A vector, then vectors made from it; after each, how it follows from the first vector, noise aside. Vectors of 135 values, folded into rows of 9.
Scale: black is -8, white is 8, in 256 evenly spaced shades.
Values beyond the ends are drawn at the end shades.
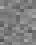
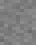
shrunk.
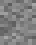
reversed, negated.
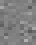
partly zeroed.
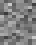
reversed, scaled up.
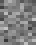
wrapped around, negated, scaled up.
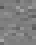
negated, partly zeroed.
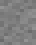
shrunk.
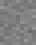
shrunk.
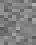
reversed, negated.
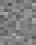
reversed, negated.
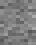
sign-scrambled.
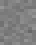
shrunk.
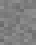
shrunk.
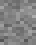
sign-scrambled.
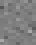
negated, partly zeroed.
